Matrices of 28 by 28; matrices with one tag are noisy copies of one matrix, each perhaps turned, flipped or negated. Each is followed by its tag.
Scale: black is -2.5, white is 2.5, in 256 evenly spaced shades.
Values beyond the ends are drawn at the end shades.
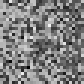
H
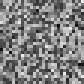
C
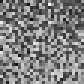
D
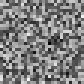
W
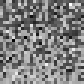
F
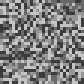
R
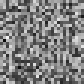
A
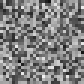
R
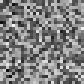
C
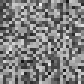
R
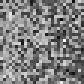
H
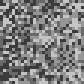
H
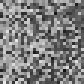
H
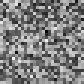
C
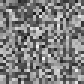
A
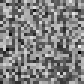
A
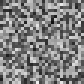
W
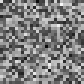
C
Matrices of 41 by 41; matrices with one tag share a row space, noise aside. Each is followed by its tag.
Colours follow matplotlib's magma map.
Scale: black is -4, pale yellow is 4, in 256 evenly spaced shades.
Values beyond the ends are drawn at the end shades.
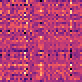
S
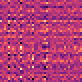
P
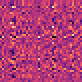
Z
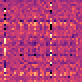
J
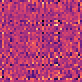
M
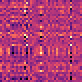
S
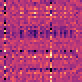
J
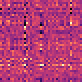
S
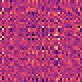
M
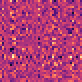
Z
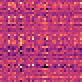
P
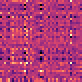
S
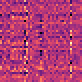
S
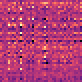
P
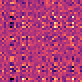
Z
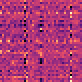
S
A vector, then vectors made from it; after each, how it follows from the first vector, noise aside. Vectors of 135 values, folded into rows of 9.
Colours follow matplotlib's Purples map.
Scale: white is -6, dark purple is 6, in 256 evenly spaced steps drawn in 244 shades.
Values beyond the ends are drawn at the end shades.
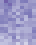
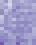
negated, partly zeroed.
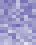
copied.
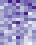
reversed, negated, scaled up.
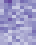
copied.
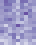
copied.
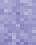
negated, shrunk.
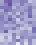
copied.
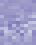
reversed, negated, partly zeroed.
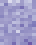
reversed, partly zeroed.
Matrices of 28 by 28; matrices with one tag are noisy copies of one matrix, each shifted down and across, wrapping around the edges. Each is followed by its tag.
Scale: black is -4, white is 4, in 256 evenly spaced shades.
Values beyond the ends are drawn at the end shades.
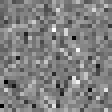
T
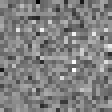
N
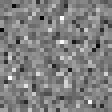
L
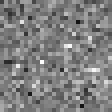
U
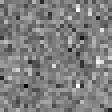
T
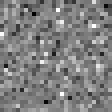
L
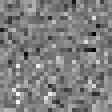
N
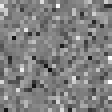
L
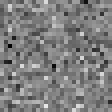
N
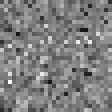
N
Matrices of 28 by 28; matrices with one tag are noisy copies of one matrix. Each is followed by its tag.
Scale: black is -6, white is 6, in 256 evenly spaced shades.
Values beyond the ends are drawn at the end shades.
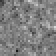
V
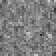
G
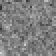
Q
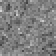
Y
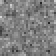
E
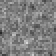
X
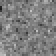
Q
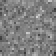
G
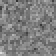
Q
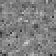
X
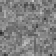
X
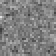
E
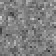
E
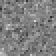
Q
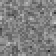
E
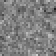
G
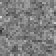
E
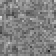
E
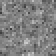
X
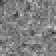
V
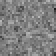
G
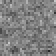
E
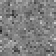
E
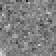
Q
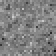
Y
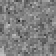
Q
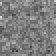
E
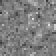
V
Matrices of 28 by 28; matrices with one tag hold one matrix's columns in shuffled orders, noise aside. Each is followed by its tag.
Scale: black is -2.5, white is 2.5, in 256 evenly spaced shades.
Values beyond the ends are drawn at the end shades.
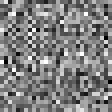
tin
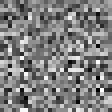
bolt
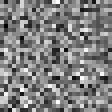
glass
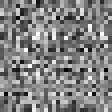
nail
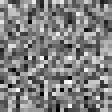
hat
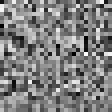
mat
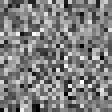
hat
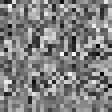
mat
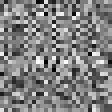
tin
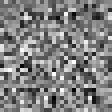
bolt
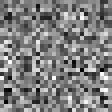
bolt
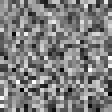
hat
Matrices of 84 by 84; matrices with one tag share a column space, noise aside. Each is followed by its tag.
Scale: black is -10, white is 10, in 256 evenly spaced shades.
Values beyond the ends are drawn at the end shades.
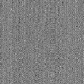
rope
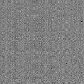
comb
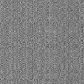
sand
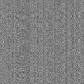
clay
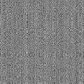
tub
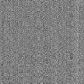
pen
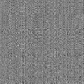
tub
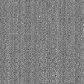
rope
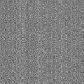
comb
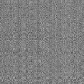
comb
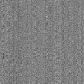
pen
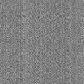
clay
